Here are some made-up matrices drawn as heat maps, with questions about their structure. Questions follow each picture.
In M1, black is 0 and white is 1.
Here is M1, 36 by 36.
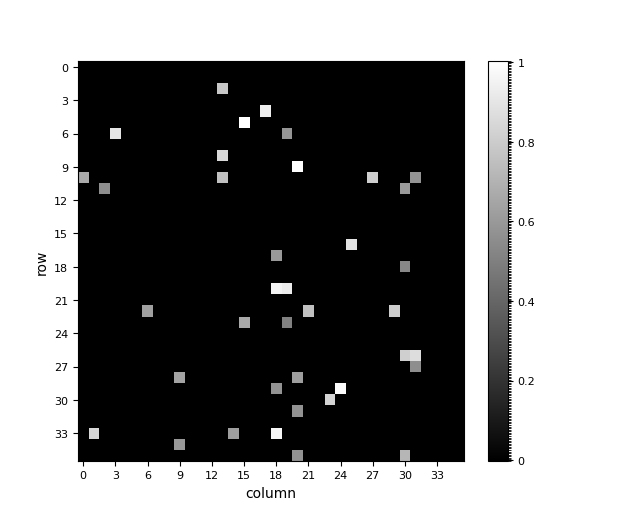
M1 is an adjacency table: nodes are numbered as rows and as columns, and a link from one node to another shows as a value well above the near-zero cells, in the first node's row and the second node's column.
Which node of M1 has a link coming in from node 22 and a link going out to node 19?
node 6
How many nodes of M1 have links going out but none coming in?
12
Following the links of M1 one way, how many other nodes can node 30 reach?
3
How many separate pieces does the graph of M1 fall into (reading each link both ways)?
5
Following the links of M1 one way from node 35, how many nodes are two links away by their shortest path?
3
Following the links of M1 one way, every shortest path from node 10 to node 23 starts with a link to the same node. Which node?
node 31
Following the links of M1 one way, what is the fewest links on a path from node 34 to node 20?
2
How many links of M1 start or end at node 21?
1
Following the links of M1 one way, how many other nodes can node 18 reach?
4
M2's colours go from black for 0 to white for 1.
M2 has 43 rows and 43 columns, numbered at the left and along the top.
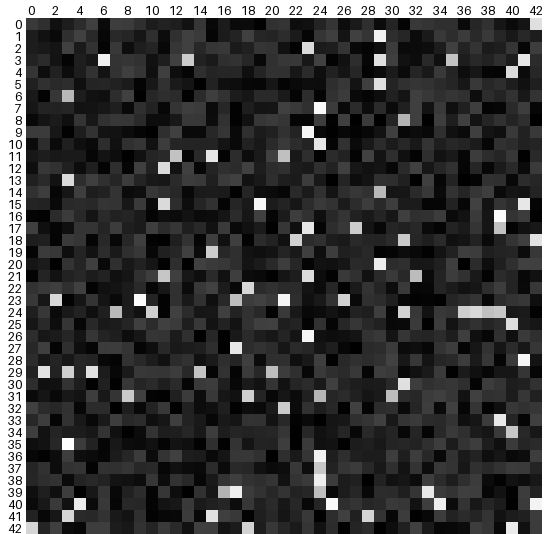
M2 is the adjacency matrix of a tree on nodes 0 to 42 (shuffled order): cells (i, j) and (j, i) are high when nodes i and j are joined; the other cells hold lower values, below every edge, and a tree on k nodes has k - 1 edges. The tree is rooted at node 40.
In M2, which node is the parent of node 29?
3
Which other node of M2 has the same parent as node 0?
18
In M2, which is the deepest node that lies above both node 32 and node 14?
21
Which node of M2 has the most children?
24
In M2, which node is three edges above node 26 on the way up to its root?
39
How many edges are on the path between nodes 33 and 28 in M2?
8
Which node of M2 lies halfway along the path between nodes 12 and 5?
41
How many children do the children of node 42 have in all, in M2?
2
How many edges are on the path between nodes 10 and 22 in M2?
4
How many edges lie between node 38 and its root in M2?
5
